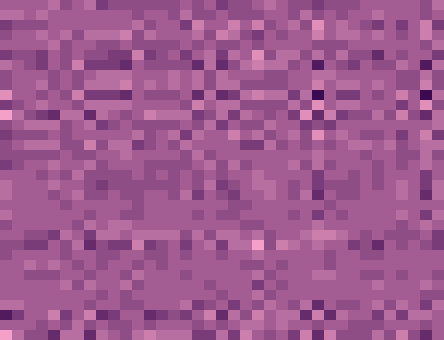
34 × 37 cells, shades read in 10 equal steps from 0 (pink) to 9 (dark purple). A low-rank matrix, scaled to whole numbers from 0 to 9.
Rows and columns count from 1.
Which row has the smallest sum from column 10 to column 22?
24
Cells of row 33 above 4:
13
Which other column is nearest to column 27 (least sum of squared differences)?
36
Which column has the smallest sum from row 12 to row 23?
37
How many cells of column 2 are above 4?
8
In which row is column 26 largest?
32
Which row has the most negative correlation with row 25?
29
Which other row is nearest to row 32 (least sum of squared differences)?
17
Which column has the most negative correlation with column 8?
21
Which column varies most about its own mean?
27
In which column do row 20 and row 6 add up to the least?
22
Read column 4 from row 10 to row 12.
5 3 6
